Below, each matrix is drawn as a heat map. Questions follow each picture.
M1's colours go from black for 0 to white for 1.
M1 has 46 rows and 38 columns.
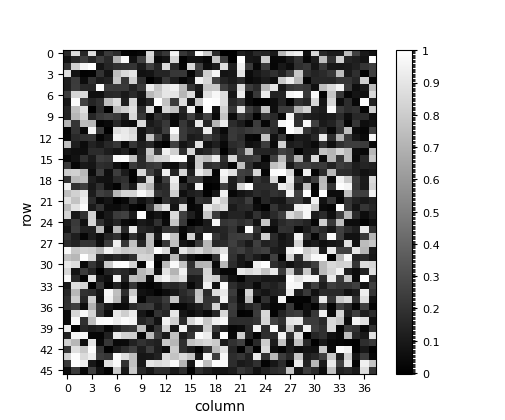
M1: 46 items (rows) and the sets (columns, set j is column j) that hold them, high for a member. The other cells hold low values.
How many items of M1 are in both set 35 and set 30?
1
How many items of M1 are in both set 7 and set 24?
6
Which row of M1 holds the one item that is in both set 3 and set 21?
2
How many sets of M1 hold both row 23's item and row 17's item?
5
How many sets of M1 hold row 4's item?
8
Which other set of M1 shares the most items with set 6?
8
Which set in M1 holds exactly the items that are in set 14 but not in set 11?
23
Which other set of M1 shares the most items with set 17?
28
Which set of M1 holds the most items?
13
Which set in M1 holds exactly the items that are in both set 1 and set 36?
5
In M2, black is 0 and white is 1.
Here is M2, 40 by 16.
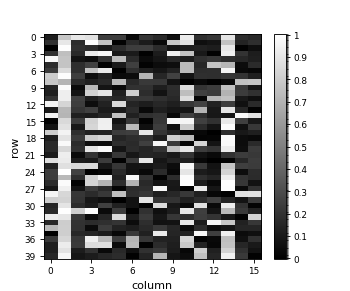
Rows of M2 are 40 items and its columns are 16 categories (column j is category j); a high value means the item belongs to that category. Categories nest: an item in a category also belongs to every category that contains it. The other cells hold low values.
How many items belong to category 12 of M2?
3
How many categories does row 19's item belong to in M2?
4
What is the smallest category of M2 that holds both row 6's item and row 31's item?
3
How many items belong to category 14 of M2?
3
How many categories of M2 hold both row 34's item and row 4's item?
2
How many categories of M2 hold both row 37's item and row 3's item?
5
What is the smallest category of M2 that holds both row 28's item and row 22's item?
0
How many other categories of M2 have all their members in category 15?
1
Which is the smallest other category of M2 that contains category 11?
13
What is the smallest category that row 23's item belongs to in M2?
2
